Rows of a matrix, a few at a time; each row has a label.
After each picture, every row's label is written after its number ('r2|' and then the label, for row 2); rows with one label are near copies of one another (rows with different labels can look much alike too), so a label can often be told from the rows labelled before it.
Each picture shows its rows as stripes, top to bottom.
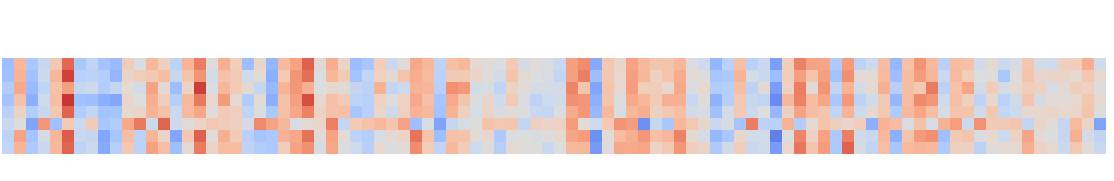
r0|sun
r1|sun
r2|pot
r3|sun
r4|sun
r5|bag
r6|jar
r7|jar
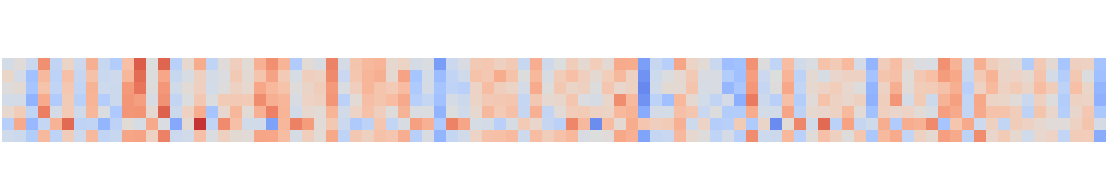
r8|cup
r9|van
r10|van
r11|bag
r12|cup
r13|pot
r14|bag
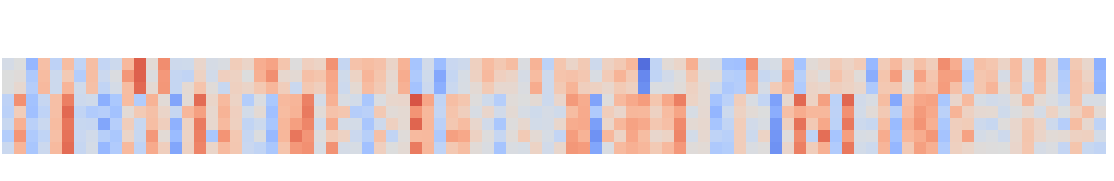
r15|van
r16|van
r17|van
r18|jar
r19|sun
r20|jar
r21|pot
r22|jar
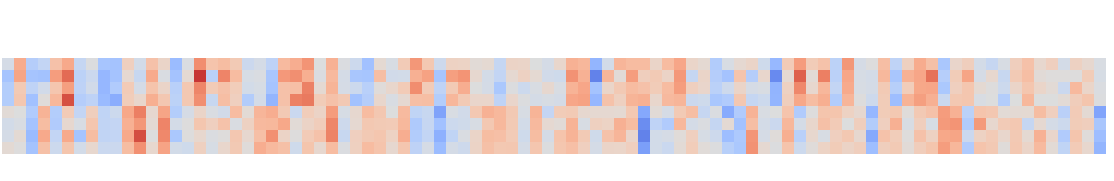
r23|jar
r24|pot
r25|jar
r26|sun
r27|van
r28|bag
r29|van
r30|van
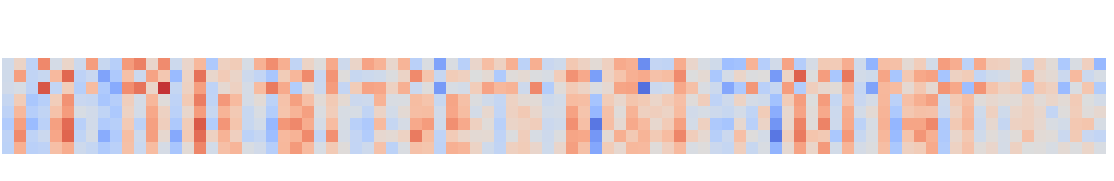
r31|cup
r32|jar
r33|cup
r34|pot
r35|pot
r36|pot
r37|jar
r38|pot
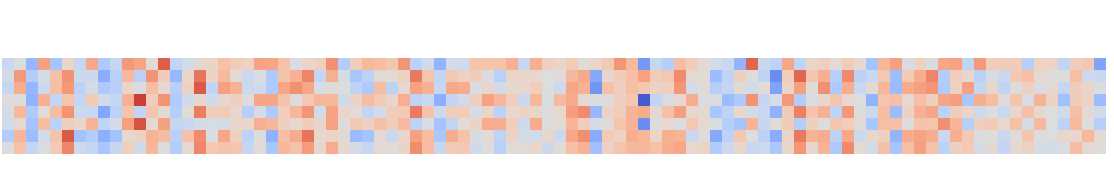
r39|bag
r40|jar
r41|pot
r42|van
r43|jar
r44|van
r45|sun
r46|jar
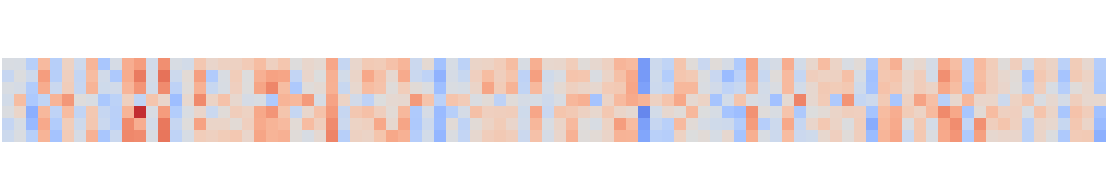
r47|bag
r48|cup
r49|cup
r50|jar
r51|van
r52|bag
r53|bag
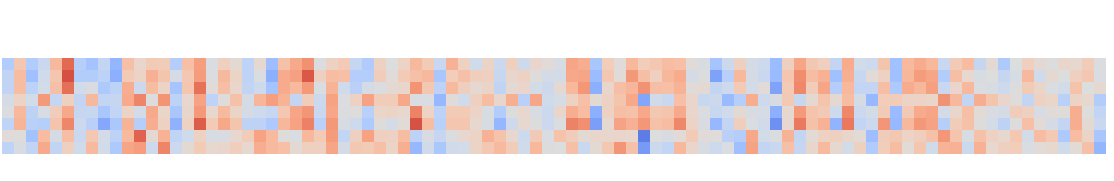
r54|sun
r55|sun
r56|jar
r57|cup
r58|jar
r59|jar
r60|van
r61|bag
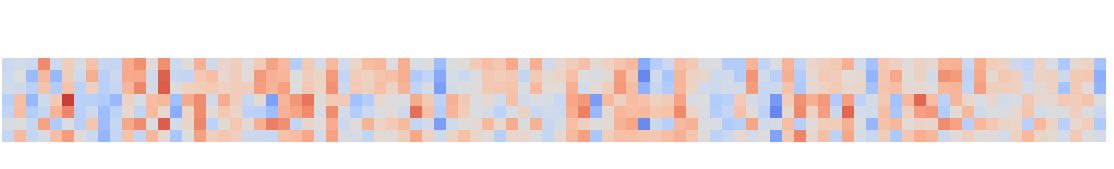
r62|cup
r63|bag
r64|bag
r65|sun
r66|jar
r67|cup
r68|jar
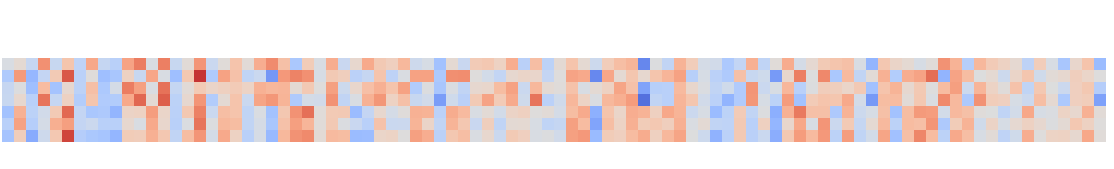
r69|cup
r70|pot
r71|bag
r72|cup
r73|sun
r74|pot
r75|sun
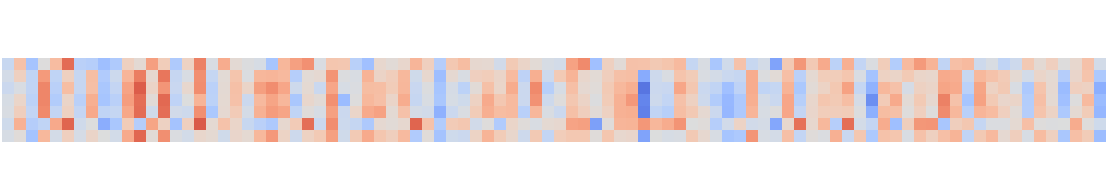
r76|sun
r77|cup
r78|cup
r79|cup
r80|cup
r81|jar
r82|van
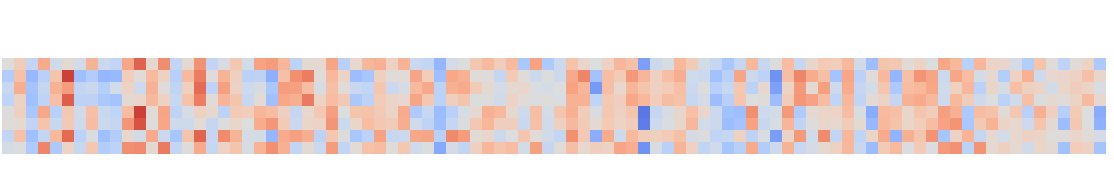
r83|cup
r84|sun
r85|pot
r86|sun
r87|van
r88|van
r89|pot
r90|cup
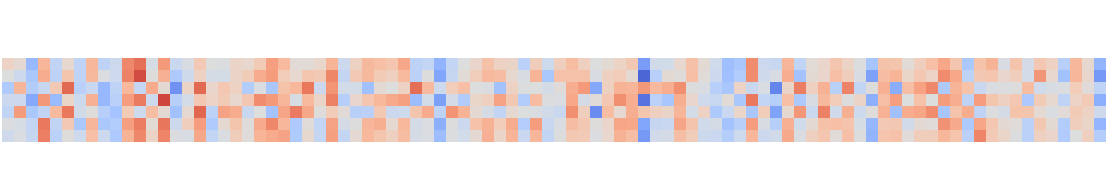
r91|van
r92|van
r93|jar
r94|bag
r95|pot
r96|cup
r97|cup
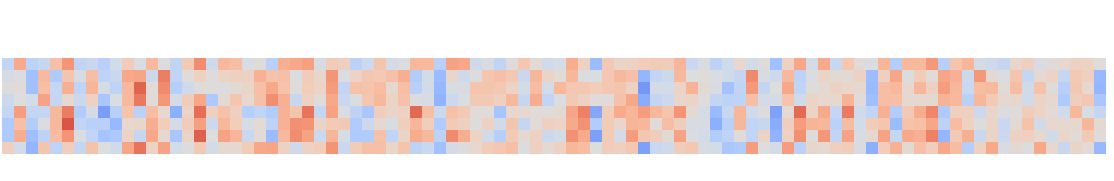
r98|pot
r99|bag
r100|van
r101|cup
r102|jar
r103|sun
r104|pot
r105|van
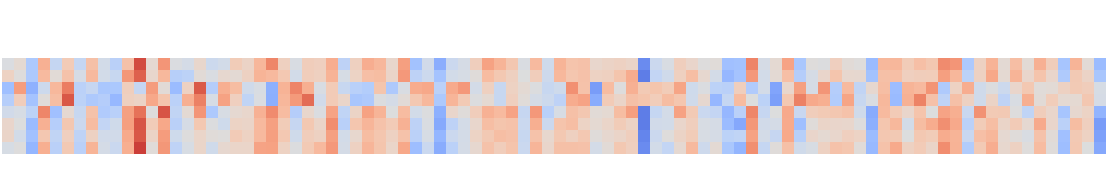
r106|van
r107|van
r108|pot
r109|sun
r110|cup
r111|van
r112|van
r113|van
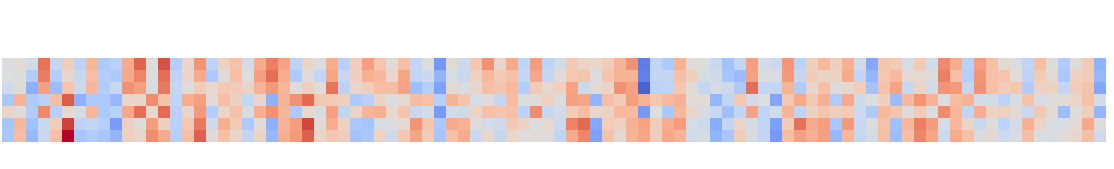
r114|cup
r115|cup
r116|bag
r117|sun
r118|cup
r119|sun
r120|sun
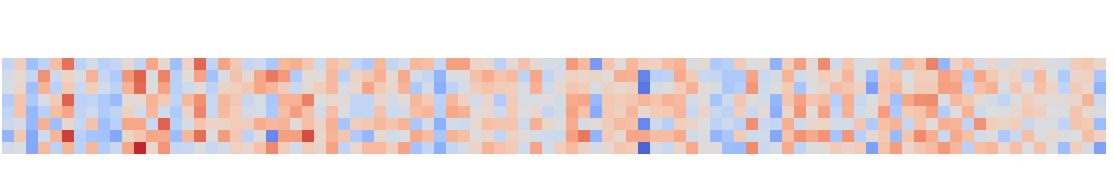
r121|pot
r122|cup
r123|van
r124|sun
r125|pot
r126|bag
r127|sun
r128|van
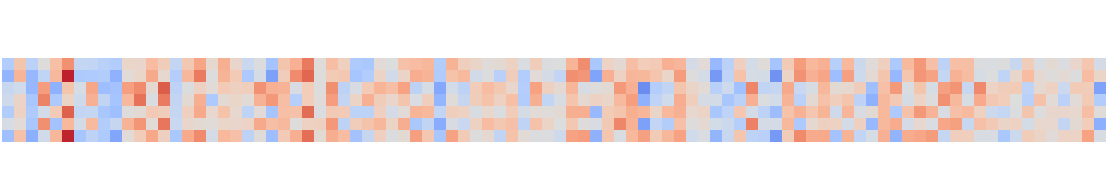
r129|sun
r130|sun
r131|bag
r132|cup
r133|sun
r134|bag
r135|sun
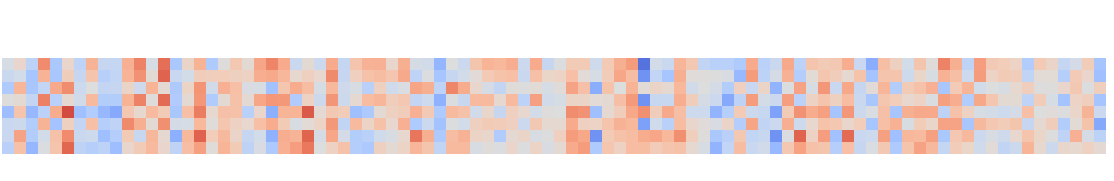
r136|cup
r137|bag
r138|pot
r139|cup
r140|sun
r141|bag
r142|jar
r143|sun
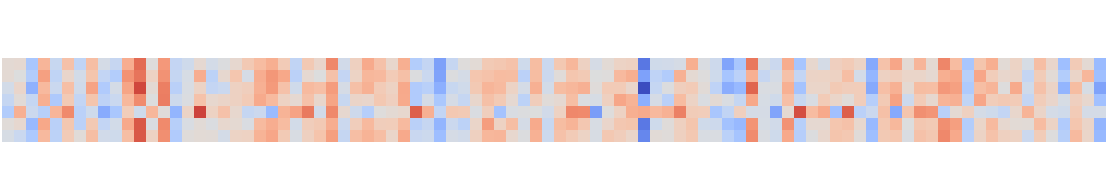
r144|van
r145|cup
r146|van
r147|bag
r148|jar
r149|van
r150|van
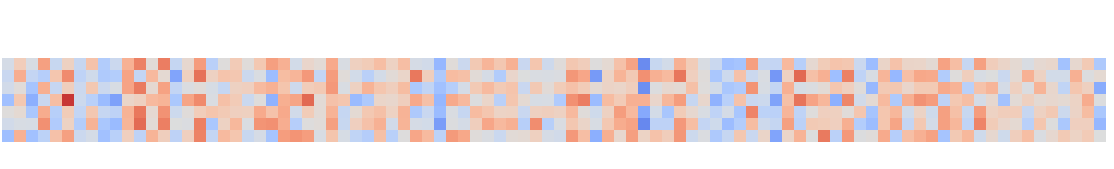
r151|cup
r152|jar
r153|van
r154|sun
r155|bag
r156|cup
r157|pot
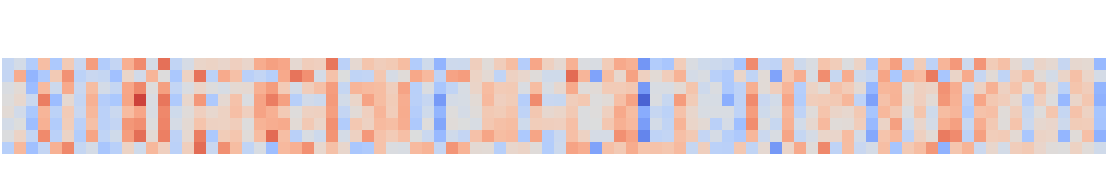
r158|bag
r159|pot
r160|van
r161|cup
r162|bag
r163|bag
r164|cup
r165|pot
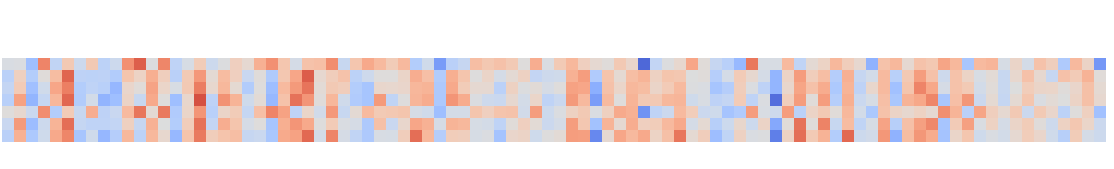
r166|van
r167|sun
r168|sun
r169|pot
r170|cup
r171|pot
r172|jar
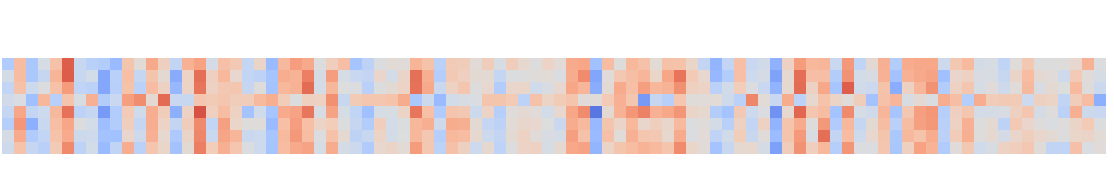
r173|sun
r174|jar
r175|jar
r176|bag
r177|jar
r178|pot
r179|pot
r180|jar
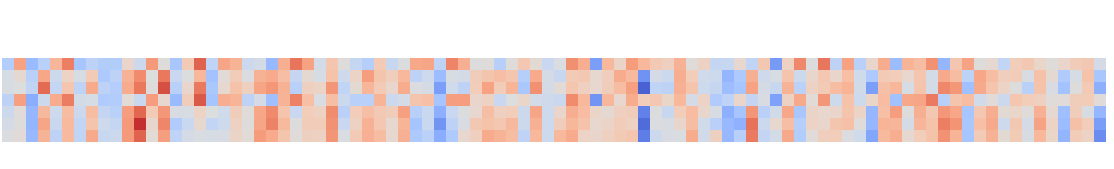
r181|pot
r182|cup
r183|cup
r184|pot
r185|van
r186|van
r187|van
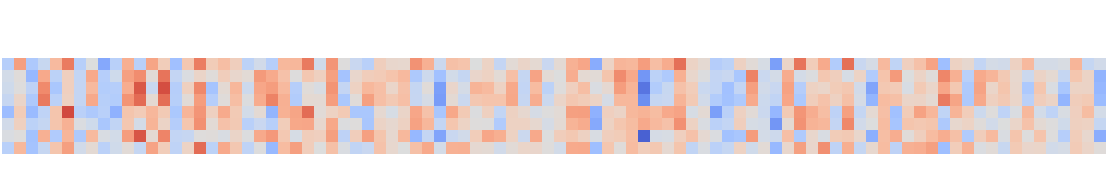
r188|jar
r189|bag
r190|cup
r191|cup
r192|sun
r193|jar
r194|van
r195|pot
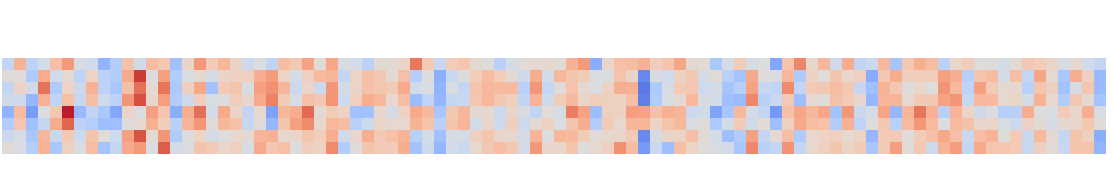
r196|jar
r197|van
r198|cup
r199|van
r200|sun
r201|sun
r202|van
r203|bag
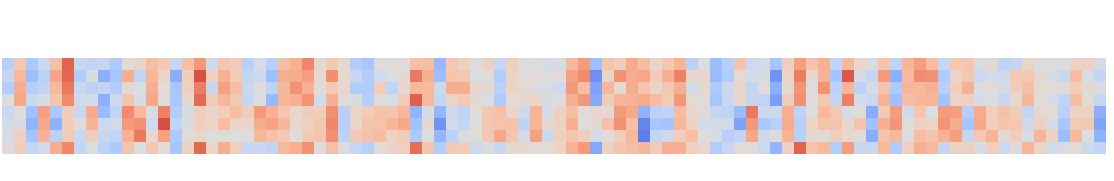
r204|sun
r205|jar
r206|pot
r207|jar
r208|bag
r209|bag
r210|van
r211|jar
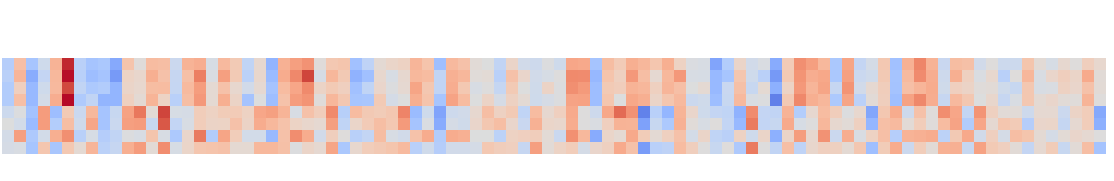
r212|sun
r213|sun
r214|sun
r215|sun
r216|bag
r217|bag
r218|pot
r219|bag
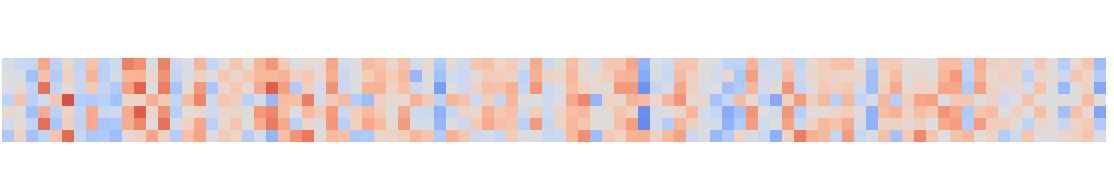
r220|cup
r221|bag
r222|cup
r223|sun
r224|van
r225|cup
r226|sun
